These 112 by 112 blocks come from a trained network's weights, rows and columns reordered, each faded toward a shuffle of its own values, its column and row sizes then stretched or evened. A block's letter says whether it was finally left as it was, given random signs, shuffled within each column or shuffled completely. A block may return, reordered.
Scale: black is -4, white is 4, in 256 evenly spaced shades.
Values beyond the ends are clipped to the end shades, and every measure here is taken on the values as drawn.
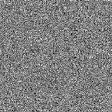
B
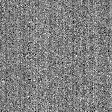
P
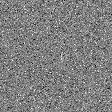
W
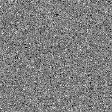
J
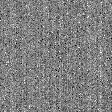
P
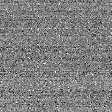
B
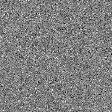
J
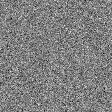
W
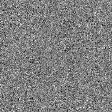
J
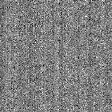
B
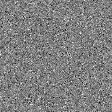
J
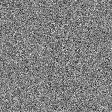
W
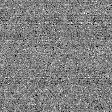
B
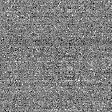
B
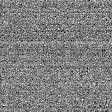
B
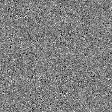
J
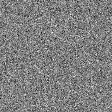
P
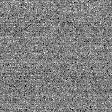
B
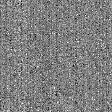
B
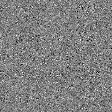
J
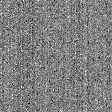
P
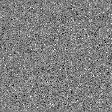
J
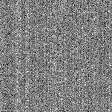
P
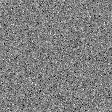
W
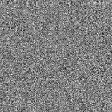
B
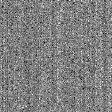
B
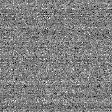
B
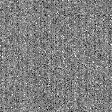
B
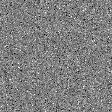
P
